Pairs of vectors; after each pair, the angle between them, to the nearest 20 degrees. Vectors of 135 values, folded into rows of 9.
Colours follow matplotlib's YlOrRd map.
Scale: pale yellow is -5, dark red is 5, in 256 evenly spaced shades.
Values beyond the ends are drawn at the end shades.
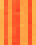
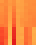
80 degrees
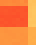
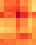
60 degrees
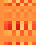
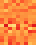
60 degrees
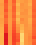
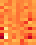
120 degrees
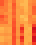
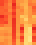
40 degrees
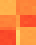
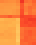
80 degrees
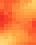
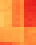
120 degrees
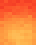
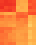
60 degrees
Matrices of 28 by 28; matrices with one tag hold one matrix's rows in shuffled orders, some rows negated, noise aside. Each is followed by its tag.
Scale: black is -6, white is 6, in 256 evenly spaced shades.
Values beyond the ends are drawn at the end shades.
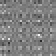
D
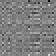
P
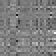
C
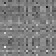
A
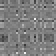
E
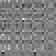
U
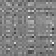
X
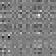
D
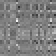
C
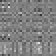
D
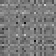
E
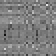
A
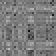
X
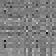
A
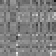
C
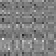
U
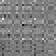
U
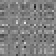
E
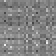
A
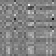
X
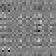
D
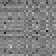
A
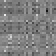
A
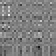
D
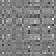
P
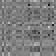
P
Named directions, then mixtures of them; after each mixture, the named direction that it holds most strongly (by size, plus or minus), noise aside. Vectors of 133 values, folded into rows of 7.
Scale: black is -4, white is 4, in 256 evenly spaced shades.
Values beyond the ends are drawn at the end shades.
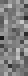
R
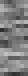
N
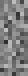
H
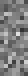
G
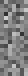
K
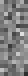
K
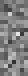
G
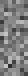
G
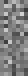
K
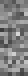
G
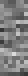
N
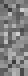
G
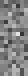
K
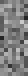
R
